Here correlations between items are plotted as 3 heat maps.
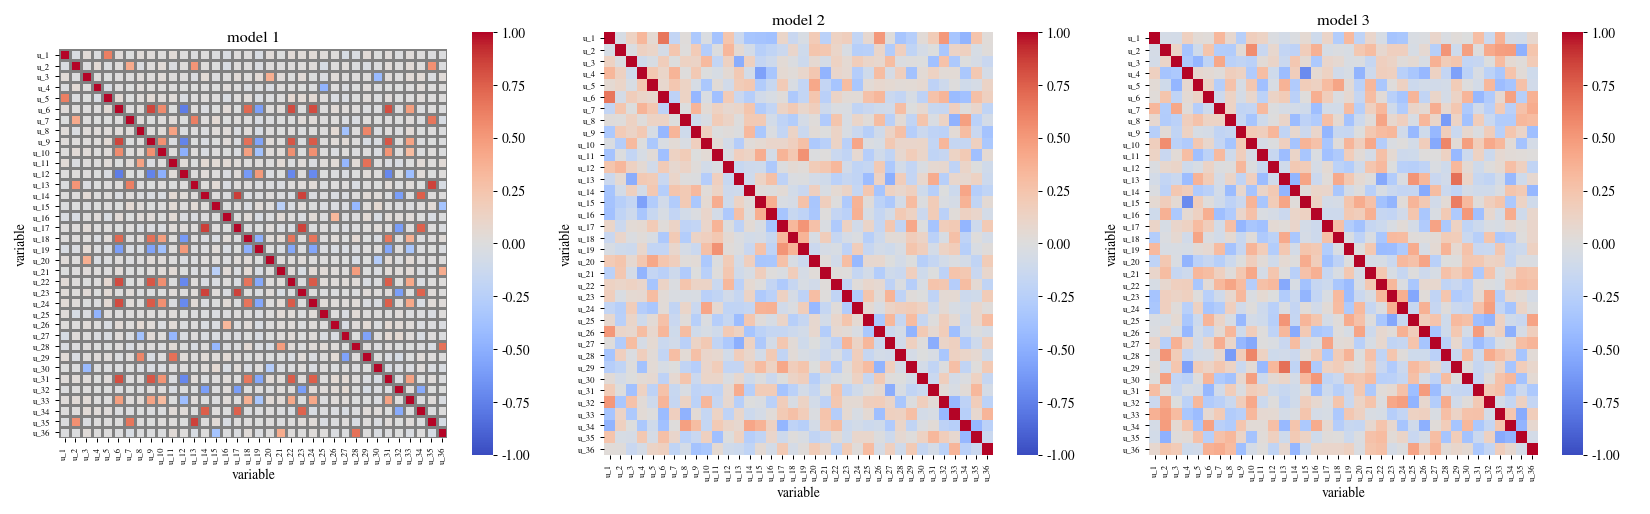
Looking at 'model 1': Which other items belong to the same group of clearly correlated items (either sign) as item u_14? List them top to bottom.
u_17, u_23, u_32, u_34
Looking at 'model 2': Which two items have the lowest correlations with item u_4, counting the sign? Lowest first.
u_15, u_21
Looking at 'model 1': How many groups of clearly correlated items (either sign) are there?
9
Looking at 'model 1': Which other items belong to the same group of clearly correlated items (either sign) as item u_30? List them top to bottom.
u_3, u_20
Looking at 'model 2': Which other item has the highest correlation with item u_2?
u_12
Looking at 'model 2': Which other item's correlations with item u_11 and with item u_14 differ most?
u_19
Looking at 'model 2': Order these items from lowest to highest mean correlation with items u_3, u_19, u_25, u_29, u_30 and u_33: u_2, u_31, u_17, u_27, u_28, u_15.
u_31, u_2, u_28, u_15, u_27, u_17
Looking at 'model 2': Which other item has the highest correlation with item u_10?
u_24
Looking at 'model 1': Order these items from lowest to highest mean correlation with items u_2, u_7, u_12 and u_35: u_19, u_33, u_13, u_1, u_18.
u_18, u_33, u_1, u_19, u_13
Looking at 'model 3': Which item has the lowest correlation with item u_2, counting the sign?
u_35
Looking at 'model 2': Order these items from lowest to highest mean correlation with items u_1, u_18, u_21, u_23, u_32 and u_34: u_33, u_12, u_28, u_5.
u_28, u_33, u_5, u_12
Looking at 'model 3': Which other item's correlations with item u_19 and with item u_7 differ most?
u_22
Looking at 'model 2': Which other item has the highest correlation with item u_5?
u_20
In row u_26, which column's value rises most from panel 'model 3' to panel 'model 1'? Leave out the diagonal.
u_16
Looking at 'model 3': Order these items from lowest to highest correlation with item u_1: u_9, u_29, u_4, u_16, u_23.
u_23, u_9, u_16, u_29, u_4
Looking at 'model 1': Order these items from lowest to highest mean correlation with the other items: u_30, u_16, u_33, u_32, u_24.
u_32, u_30, u_16, u_33, u_24
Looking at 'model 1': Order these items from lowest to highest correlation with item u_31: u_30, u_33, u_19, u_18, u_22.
u_19, u_30, u_33, u_18, u_22
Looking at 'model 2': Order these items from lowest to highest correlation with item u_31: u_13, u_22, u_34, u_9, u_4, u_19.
u_9, u_19, u_34, u_4, u_22, u_13
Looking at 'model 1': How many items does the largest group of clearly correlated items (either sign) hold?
10
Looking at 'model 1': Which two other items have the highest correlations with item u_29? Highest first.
u_11, u_8
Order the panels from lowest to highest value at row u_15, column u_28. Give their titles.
model 1, model 2, model 3
